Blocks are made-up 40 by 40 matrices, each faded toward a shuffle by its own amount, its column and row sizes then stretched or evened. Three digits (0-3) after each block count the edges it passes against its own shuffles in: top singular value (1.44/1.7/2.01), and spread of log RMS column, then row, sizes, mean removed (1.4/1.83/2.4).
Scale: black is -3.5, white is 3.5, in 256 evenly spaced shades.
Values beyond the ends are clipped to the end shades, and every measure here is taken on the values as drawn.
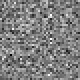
2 1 0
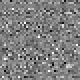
1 0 3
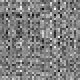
3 3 1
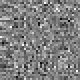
2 0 1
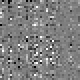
0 3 2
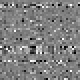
2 0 3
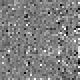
0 2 0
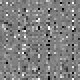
2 3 2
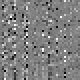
2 3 0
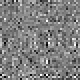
3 1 2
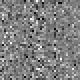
1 2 0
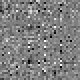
1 2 1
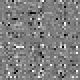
1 2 3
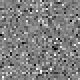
1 0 0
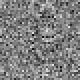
1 1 0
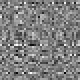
3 1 3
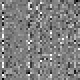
3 3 0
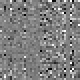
2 3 2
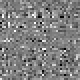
2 1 3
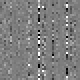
2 3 0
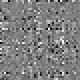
0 3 3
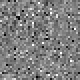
1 0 0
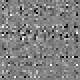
1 2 3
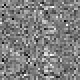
2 1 0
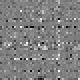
0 2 3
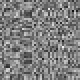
3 0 0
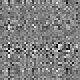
3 2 3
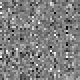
1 2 0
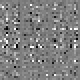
0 3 3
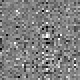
2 3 1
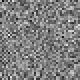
2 0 0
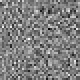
3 1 1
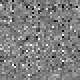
0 1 2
